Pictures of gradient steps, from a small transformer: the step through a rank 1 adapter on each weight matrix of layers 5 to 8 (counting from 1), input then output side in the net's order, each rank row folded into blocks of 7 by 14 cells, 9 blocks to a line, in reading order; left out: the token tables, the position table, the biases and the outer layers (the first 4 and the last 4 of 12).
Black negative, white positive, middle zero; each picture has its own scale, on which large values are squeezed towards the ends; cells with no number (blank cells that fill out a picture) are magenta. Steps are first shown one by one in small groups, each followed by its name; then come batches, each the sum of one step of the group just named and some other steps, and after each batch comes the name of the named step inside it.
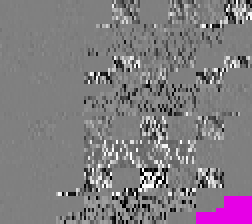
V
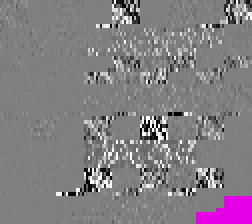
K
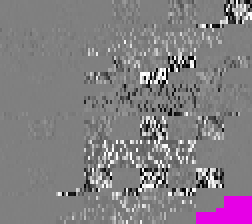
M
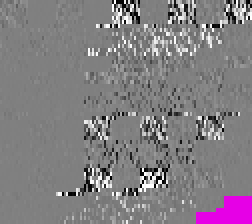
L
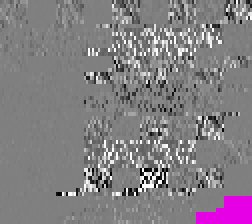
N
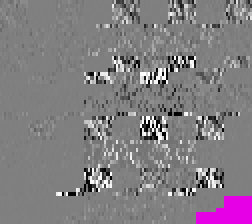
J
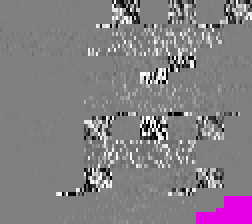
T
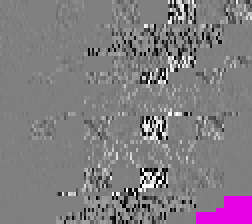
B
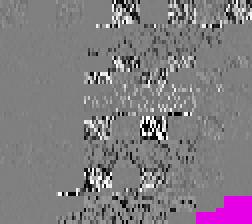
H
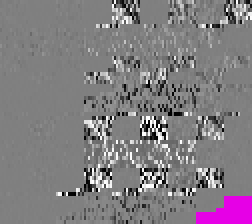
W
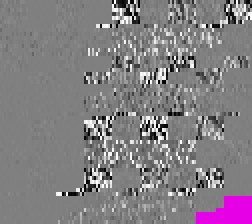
T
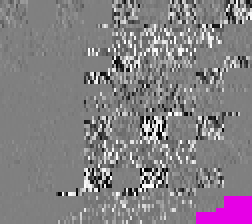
N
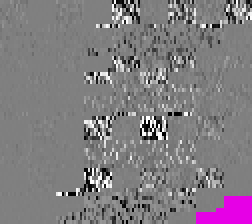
H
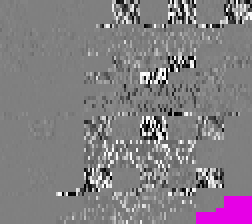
M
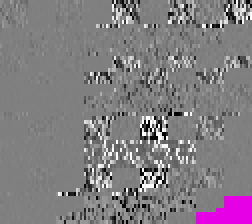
V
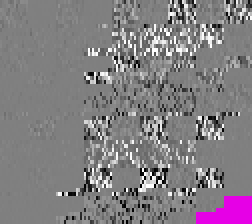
J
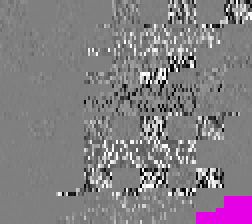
M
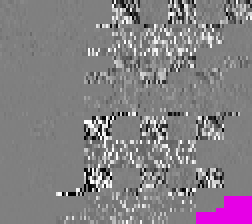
T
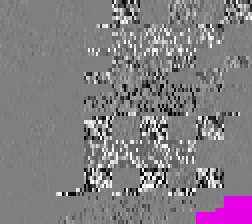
W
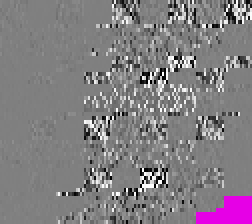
B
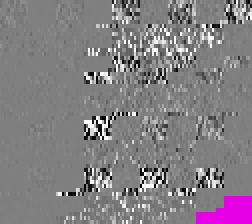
L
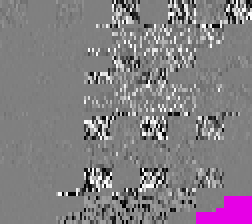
H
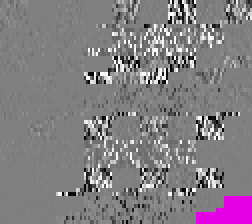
J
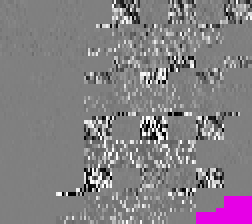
T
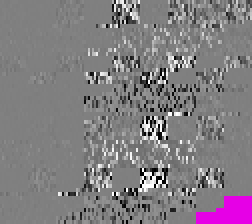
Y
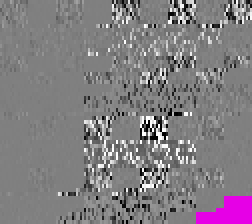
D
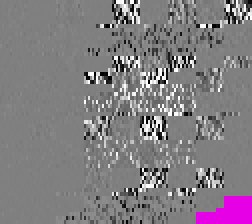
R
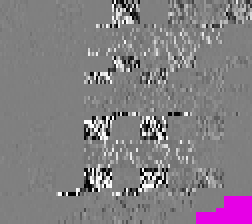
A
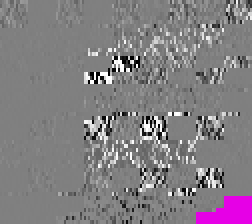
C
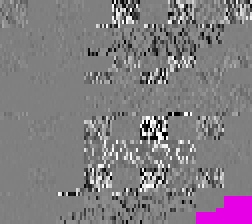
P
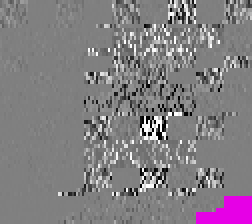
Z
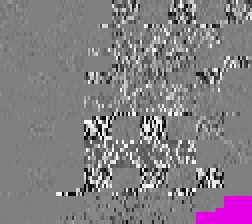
R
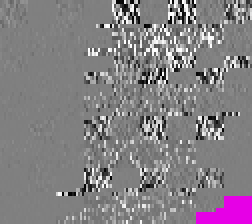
Z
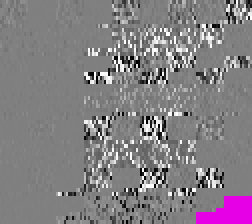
C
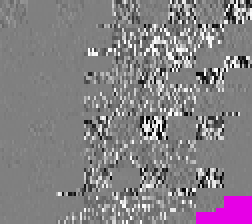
Z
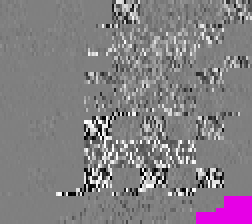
R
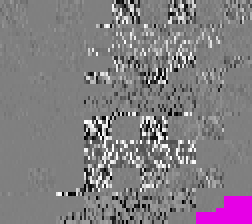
D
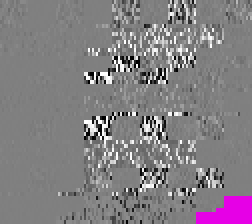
C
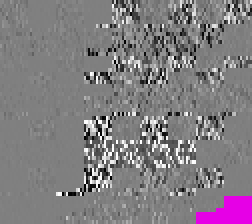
P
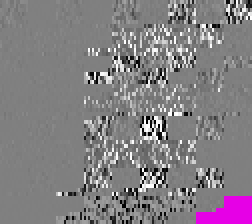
C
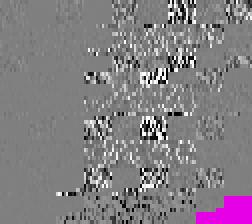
D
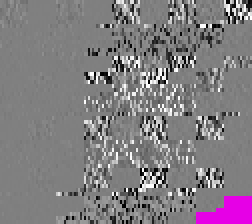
R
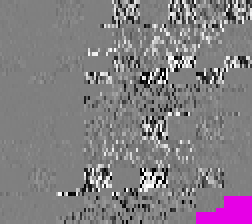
Y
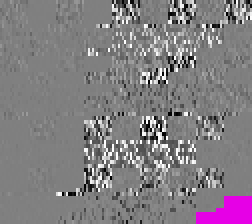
D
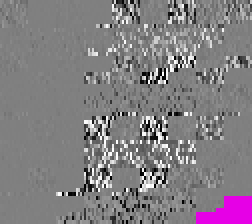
P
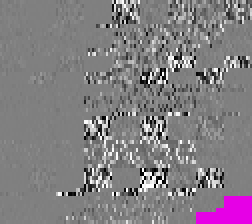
Y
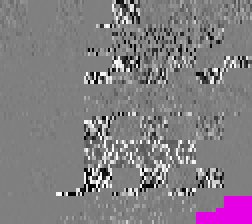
C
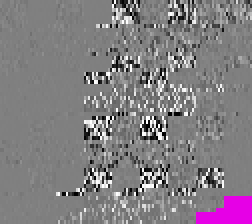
A
